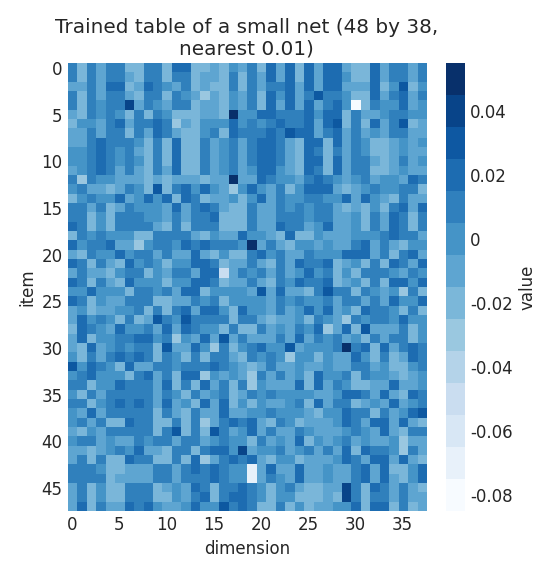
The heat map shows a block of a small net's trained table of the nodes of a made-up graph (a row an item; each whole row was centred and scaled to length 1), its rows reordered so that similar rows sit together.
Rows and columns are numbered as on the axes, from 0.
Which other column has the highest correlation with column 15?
24
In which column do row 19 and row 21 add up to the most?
19
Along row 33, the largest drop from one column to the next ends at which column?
14
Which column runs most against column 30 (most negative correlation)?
12
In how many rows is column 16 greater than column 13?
12
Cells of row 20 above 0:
16
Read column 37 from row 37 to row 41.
0.03 -0.02 0.01 -0.01 -0.01
